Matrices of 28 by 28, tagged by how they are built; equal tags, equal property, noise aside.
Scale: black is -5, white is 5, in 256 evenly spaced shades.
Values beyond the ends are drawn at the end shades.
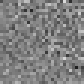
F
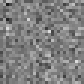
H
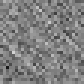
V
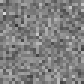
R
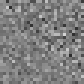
F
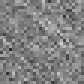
V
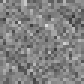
V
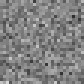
R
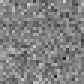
R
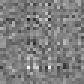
H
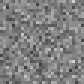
R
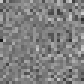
H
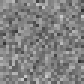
R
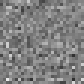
H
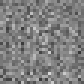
H
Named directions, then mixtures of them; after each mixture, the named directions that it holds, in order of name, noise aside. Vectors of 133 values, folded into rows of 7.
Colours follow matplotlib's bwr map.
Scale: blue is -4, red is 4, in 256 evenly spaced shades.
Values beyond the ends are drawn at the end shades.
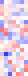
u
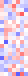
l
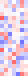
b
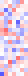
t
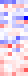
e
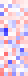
l, t, u.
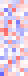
t.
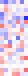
b, e, t.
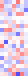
l.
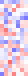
e, t.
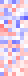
e, t.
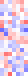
u.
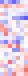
e, t, u.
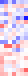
e.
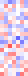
b, e.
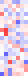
t, u.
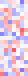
t, u.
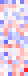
e, l, u.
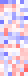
e, l, u.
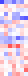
e, u.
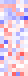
e, l, t.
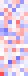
t.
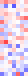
b, e, l.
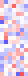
b, l.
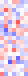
t.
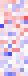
e, t, u.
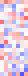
e, l, u.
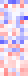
b, e, t.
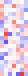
b, l, u.
